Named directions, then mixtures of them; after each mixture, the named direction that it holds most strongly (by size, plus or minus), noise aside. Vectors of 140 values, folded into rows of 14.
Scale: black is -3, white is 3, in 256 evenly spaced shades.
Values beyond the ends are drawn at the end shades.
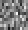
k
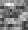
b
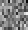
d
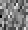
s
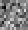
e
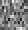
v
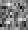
b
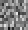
k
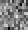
d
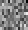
d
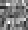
b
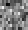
b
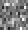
k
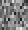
v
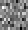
v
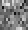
v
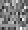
v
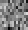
d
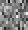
d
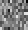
d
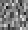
k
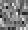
k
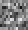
b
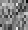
d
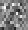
e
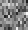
d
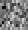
e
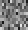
d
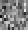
e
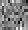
v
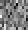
s
